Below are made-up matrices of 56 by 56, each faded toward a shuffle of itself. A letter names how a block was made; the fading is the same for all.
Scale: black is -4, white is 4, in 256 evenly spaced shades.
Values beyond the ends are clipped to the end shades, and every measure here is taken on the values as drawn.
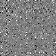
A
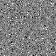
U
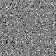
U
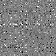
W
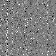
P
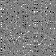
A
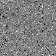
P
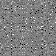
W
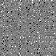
A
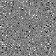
A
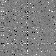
W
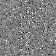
P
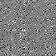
W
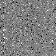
P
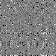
W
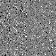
P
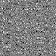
U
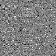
U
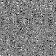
U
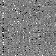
A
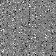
P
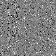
P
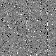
P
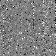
P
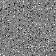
P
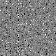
P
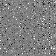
A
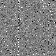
P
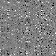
A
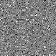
U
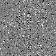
P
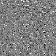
U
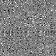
U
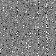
P
